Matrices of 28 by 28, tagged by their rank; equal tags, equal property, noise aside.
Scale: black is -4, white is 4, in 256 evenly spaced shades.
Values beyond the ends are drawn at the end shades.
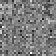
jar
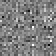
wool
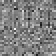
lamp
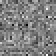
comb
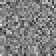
comb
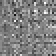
wool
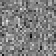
jar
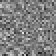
jar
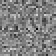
lamp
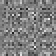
wool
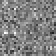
jar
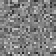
wool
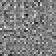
jar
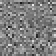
jar
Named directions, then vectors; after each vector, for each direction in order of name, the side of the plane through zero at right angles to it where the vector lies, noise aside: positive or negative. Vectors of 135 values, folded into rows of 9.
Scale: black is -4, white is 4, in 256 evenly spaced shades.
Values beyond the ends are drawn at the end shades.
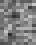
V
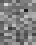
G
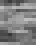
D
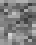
negative, negative, negative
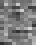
negative, positive, positive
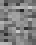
positive, negative, negative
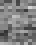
positive, positive, negative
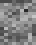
positive, positive, positive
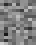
positive, negative, negative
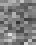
negative, positive, negative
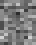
negative, positive, positive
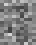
negative, positive, negative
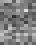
negative, negative, positive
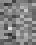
positive, negative, positive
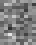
negative, positive, negative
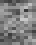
positive, positive, positive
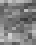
negative, negative, negative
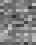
negative, negative, positive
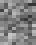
negative, negative, negative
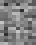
positive, negative, negative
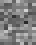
negative, negative, positive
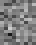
positive, negative, positive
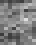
positive, positive, positive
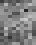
positive, positive, positive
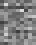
negative, positive, positive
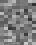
negative, positive, negative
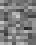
positive, negative, negative
